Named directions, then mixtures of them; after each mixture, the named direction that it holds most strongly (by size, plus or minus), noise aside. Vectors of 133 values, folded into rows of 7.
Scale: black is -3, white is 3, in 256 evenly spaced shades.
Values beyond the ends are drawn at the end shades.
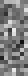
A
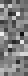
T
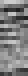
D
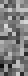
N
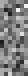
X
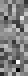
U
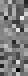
U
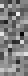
T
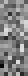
N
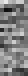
D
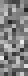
A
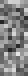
A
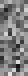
A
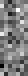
N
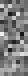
T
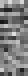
D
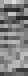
D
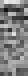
D
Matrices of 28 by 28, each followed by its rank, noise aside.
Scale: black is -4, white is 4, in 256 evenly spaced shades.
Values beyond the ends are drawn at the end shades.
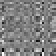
two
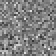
eight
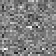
six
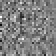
four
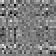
three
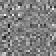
six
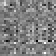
four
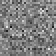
six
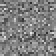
six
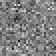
eight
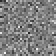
eight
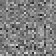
six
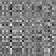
two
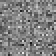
eight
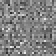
six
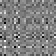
two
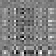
two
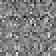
six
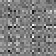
three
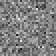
eight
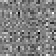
four
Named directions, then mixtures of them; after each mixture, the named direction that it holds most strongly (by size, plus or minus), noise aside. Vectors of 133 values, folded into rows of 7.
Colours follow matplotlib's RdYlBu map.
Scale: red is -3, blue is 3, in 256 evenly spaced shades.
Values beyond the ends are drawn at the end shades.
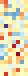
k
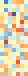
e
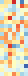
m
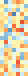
e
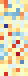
k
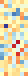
k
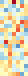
m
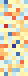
k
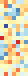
k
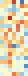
m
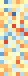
e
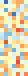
e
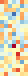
k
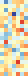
e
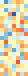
e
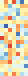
m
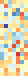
k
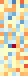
m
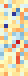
k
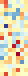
k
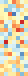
e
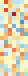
e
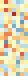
e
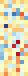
k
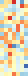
m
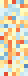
m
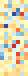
k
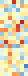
m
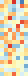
m
